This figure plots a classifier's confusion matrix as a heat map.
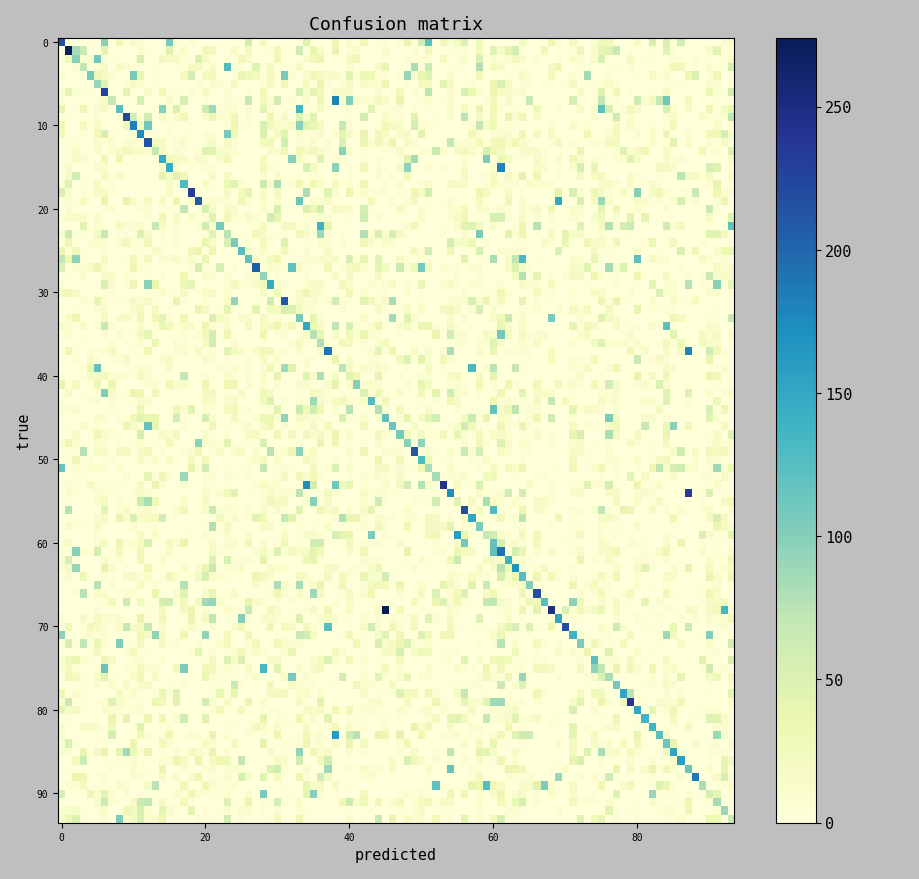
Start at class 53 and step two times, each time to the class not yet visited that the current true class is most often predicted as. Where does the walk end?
84
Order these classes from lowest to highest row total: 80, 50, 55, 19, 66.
50, 80, 55, 66, 19
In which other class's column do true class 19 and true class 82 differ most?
69
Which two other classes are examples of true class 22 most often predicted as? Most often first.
36, 93
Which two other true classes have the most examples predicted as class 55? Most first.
59, 62
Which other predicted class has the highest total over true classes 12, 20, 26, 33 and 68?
45
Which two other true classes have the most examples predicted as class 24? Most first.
31, 77
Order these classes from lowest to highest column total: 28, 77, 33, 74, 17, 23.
74, 77, 17, 23, 28, 33
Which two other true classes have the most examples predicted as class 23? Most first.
3, 11
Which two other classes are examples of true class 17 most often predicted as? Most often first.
30, 28
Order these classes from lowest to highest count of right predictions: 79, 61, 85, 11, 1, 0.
85, 11, 61, 0, 79, 1
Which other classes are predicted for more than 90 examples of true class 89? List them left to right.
52, 59, 67
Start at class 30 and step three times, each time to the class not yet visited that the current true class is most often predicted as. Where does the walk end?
80
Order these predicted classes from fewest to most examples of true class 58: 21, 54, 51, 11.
11, 51, 54, 21
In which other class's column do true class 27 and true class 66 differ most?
32
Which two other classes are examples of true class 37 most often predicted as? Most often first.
87, 54
